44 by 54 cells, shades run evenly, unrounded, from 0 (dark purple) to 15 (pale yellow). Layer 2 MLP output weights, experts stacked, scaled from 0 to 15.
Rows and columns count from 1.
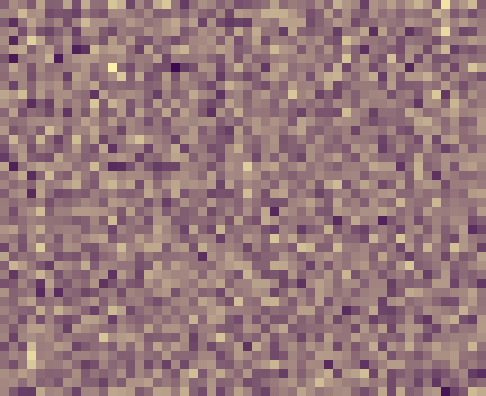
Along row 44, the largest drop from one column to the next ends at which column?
50
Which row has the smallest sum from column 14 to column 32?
8
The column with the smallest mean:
25
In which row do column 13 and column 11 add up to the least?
17
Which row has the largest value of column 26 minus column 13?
19
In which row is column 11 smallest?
11
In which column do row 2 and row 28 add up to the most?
5
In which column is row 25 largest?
13
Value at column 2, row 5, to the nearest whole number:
2
